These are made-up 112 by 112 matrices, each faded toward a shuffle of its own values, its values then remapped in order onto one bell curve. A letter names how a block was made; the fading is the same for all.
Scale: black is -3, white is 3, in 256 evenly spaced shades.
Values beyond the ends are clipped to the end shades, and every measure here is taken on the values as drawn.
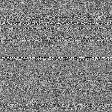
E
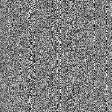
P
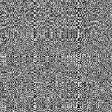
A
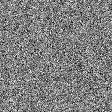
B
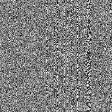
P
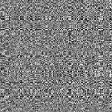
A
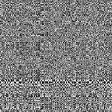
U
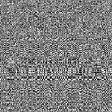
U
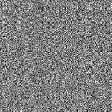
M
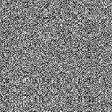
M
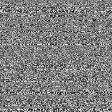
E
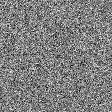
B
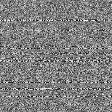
E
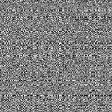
U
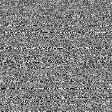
E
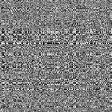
U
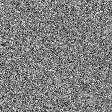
B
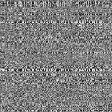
U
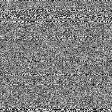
E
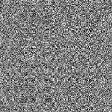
M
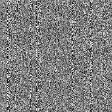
P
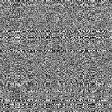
U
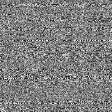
E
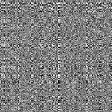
A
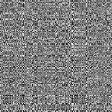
A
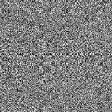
M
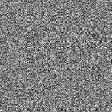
M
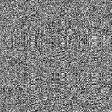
M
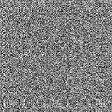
M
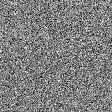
B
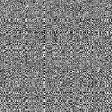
A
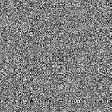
M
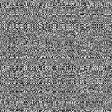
U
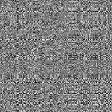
U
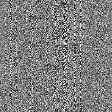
P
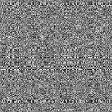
U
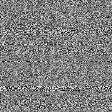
E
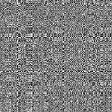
A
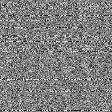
E
